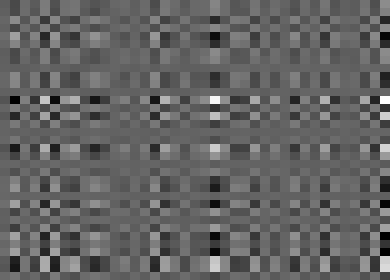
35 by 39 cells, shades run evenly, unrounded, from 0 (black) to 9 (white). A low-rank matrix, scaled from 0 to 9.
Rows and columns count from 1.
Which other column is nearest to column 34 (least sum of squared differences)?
24
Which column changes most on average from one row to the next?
39
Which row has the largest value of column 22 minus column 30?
13
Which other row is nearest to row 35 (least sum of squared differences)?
16
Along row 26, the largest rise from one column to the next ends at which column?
6
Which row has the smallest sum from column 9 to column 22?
32
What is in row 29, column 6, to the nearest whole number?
2
